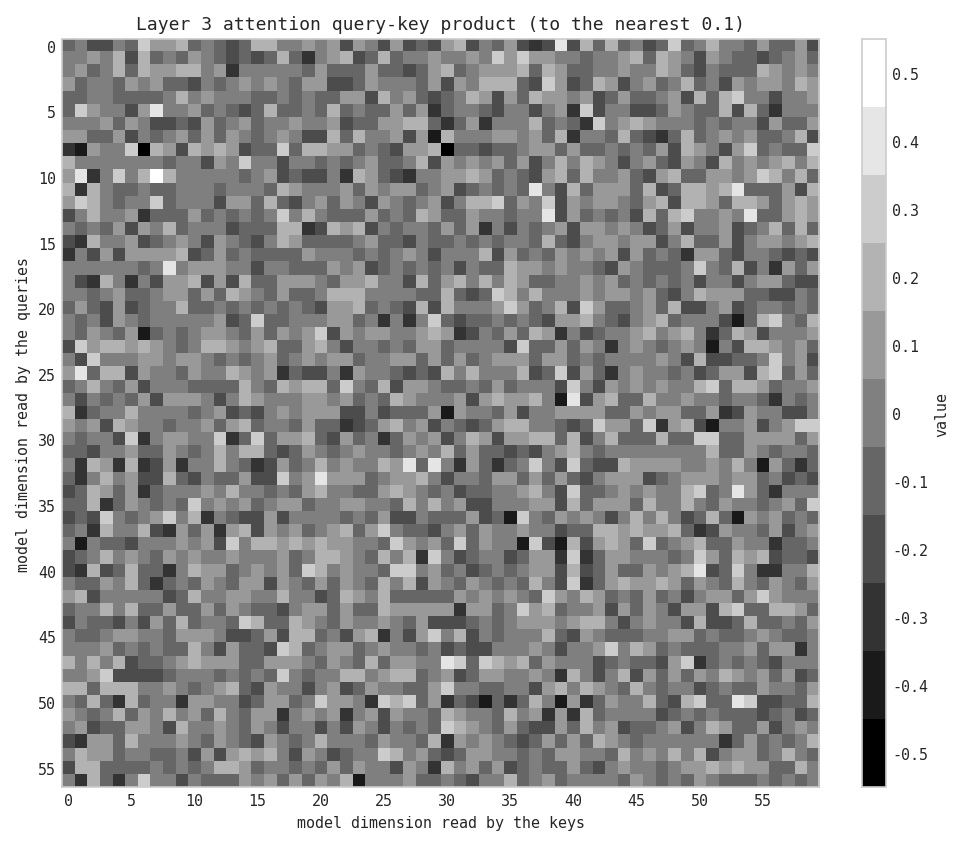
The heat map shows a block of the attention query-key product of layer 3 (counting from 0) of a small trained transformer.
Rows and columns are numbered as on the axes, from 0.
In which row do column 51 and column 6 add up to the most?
0
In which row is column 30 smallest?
8
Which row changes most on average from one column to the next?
32
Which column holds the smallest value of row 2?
13
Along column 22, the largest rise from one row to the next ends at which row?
26
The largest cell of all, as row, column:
10, 7
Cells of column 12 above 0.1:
7
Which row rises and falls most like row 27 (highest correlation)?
38
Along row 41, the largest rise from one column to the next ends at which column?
40
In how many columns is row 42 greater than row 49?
23
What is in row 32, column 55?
-0.4
